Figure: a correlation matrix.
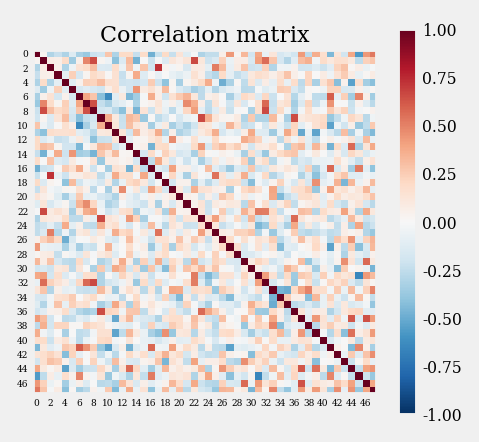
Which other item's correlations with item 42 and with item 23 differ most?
9
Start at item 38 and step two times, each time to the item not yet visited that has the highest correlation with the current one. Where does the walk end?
47
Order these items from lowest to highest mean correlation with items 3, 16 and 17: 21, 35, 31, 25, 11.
21, 31, 25, 35, 11
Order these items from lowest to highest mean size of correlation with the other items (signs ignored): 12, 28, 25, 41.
28, 12, 25, 41
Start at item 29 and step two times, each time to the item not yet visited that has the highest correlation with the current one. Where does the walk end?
37
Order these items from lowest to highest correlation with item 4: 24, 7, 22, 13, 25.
13, 25, 22, 7, 24
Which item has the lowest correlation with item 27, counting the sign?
41
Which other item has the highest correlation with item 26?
44
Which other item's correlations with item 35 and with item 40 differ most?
33
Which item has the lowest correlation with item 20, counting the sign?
34
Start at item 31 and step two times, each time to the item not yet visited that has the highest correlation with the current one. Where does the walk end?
1
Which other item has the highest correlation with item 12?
19
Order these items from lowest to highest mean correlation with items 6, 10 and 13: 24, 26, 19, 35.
35, 19, 24, 26
